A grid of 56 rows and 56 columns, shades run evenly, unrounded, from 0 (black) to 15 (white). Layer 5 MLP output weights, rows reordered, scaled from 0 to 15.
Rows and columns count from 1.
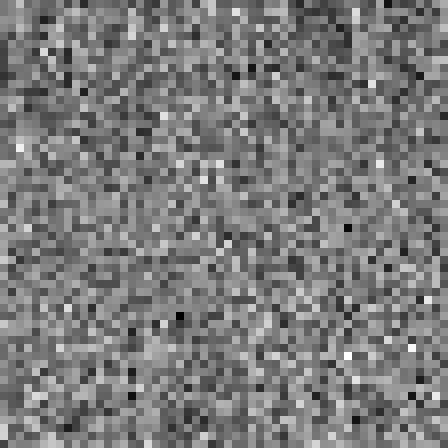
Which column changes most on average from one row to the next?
55
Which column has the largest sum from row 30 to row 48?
32
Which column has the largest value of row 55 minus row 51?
53
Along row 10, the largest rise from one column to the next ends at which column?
54
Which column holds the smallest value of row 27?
5
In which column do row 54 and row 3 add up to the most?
1
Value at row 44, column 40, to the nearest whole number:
6
